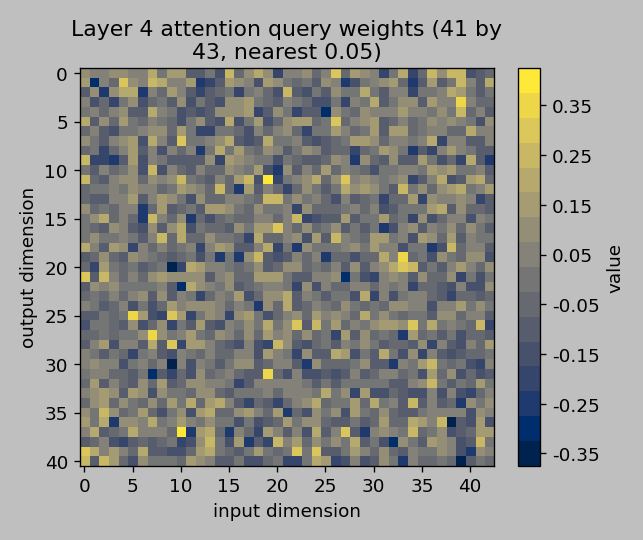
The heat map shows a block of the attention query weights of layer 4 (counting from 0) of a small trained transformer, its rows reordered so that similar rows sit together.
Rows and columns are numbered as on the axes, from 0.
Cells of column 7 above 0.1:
9
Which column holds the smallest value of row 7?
37
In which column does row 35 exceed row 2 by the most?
2
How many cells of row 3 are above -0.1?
30
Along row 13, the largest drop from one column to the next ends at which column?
35
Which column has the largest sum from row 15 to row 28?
21
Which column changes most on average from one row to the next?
19
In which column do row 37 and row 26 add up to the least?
11
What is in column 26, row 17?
0.25
